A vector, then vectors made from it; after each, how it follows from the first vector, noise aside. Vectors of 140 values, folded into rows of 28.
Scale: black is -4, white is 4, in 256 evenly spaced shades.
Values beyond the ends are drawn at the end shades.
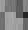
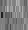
reversed, partly zeroed.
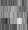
wrapped around, negated.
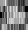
wrapped around, scaled up.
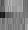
reversed, partly zeroed.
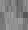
shrunk.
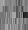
partly zeroed.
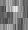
wrapped around, negated.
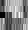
reversed, scaled up.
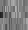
reversed, partly zeroed.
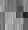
copied.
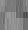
shrunk.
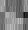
copied.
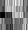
reversed, scaled up.
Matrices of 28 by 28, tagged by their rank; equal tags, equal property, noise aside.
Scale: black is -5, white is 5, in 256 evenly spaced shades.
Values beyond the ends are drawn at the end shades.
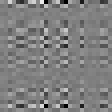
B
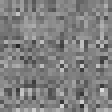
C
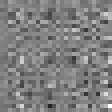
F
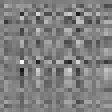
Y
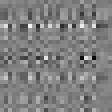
Y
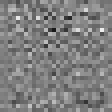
C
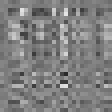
Y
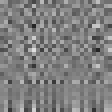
Y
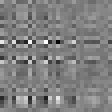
B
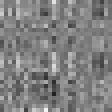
F
